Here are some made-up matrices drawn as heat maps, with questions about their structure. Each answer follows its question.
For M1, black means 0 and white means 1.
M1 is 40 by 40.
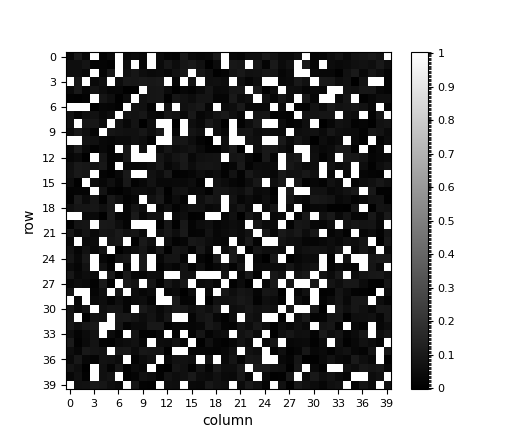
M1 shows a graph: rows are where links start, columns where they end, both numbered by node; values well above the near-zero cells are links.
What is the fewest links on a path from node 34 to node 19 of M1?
3
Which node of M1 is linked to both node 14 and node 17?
node 9
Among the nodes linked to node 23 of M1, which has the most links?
node 27
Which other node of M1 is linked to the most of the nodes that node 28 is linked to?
node 6
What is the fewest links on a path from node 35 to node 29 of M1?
4
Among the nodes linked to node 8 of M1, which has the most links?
node 24
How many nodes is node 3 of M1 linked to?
12
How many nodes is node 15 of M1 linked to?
5
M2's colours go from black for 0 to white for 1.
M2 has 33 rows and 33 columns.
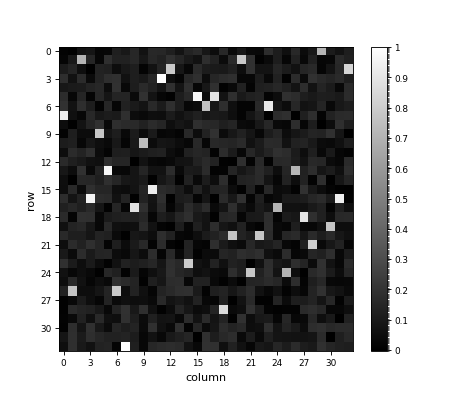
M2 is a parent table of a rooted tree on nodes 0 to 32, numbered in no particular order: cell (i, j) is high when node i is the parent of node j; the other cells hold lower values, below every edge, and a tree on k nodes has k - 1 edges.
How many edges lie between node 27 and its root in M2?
7
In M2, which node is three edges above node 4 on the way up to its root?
15
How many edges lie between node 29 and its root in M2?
7
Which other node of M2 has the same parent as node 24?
8
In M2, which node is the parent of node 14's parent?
6
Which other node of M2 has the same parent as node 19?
22
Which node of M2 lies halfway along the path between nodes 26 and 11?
16
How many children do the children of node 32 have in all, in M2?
1
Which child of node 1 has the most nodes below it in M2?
2
